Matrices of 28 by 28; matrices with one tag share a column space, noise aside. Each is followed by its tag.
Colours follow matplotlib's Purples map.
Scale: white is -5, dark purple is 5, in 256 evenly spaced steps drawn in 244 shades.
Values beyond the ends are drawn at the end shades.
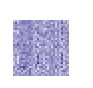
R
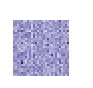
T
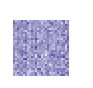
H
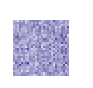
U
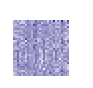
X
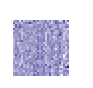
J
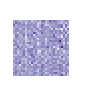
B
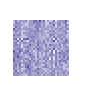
X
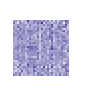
J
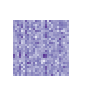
T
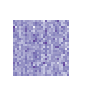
U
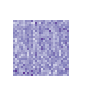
H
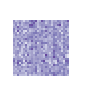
T
